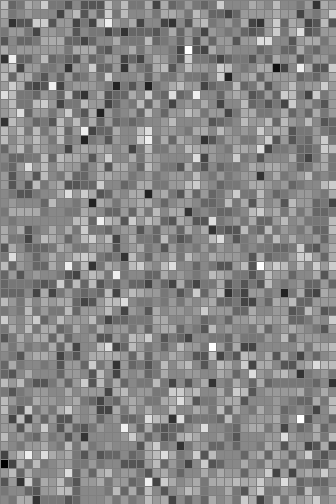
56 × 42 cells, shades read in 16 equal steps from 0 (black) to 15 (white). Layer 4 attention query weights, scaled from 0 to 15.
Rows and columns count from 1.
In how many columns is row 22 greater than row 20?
18
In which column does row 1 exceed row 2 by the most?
28
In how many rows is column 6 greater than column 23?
27
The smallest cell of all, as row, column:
52, 1
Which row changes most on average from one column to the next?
3
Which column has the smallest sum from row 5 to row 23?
26
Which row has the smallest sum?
32
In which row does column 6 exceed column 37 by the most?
51
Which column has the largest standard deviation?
19
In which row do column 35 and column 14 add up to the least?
8
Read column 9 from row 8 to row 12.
3 9 8 11 7
